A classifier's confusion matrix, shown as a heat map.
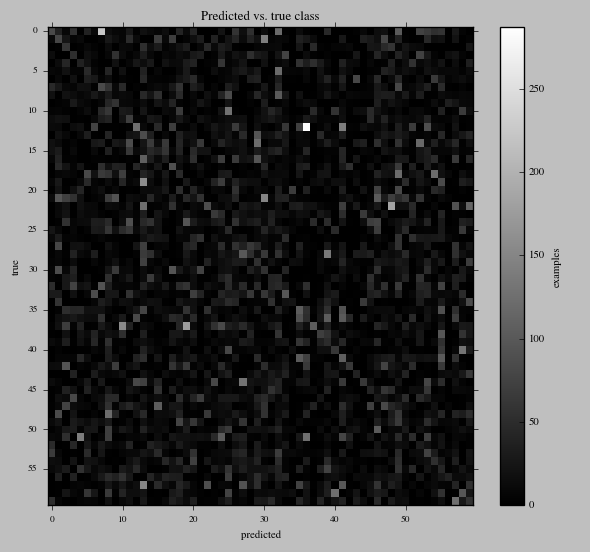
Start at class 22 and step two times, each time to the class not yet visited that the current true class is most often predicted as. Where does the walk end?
8
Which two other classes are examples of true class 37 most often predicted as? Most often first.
19, 10
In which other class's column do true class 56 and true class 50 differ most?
46
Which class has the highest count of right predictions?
12
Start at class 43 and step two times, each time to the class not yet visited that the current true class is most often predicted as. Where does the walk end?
57
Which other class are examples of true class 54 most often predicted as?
20
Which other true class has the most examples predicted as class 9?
21
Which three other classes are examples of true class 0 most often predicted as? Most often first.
7, 32, 49
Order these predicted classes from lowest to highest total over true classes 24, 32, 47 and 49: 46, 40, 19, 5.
40, 5, 46, 19
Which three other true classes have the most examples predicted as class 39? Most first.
28, 36, 55
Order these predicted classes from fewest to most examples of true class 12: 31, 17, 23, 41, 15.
31, 23, 15, 17, 41
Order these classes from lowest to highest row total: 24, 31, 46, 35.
31, 46, 35, 24
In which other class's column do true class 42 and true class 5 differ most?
32
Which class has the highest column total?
13
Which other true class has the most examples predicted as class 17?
30
